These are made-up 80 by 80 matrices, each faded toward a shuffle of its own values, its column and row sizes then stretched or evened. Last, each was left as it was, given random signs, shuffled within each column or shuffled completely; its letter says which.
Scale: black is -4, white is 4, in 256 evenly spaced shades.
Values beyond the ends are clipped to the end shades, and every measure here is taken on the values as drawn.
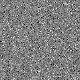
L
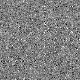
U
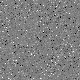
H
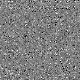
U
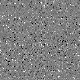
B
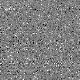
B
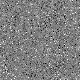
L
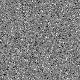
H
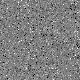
L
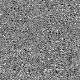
U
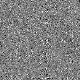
U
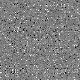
B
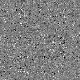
U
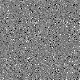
B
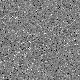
H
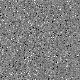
L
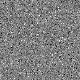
L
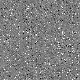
L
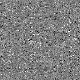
B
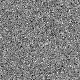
H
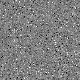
L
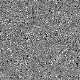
U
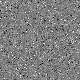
H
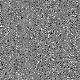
L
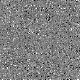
B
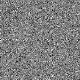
U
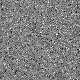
H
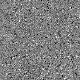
U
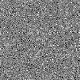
B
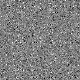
U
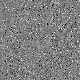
L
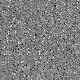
H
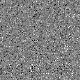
U
